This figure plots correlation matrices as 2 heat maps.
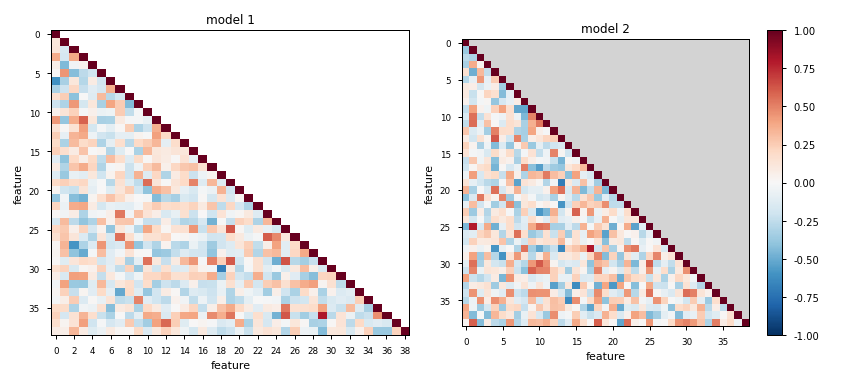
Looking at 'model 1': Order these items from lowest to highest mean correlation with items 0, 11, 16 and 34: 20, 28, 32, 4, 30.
32, 28, 30, 20, 4
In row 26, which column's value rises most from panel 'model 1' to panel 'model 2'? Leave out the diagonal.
29
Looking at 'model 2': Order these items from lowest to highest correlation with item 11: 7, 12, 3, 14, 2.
14, 2, 12, 7, 3
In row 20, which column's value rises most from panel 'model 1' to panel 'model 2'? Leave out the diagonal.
4
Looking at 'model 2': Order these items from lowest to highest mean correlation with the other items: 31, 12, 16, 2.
2, 16, 12, 31
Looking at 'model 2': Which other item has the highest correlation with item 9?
31
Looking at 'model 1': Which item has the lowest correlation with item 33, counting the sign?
7
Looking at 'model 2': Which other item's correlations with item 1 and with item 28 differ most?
10
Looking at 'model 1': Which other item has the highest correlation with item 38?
2
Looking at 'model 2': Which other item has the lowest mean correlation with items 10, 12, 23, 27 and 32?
33
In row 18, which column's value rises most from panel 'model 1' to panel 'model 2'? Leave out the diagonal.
30
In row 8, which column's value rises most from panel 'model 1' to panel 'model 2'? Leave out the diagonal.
17
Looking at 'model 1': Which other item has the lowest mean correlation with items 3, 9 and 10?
27
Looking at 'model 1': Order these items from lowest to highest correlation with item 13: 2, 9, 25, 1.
1, 9, 25, 2
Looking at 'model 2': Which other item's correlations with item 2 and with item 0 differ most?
21
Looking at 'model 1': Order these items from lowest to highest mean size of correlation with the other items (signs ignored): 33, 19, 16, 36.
16, 33, 19, 36
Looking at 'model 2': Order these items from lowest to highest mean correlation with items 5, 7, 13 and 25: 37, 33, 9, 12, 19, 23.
19, 23, 37, 12, 33, 9
